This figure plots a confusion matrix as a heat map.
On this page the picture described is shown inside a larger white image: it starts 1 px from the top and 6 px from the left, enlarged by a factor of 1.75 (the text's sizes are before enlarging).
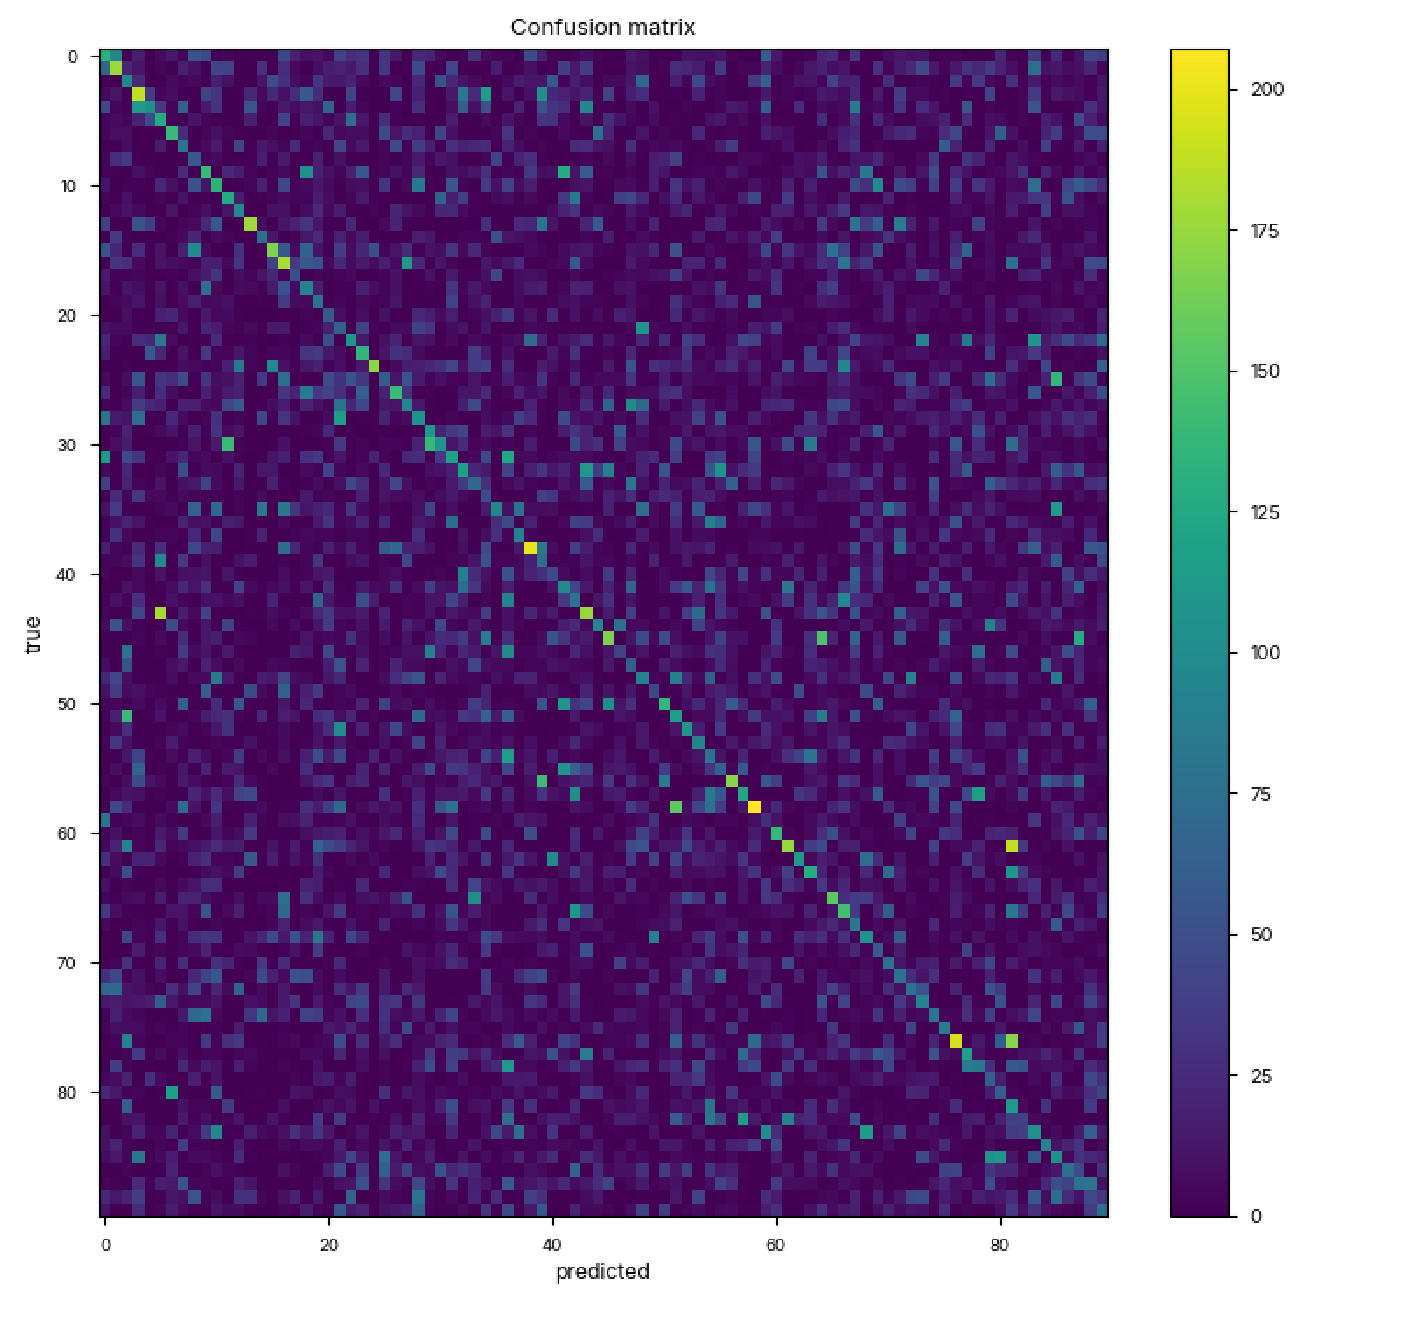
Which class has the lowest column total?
24
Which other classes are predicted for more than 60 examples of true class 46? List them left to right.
2, 29, 36, 78
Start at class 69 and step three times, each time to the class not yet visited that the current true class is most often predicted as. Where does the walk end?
22
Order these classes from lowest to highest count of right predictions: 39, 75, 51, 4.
39, 75, 4, 51
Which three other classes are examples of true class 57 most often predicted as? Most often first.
78, 42, 54
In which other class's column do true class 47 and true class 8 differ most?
84
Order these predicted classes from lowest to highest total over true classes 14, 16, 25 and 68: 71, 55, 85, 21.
55, 21, 71, 85
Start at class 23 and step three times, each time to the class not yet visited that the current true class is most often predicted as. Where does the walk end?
34
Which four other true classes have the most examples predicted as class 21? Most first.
28, 52, 27, 58
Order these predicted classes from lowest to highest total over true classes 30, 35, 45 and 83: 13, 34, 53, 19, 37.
13, 19, 53, 34, 37
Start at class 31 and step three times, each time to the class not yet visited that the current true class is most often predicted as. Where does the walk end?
63
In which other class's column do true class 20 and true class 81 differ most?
54
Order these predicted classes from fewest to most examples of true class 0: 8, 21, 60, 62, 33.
62, 60, 33, 21, 8
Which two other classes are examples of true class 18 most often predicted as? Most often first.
9, 16
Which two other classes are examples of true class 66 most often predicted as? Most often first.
42, 81
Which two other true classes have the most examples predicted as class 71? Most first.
13, 38
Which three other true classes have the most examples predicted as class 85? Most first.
25, 35, 48
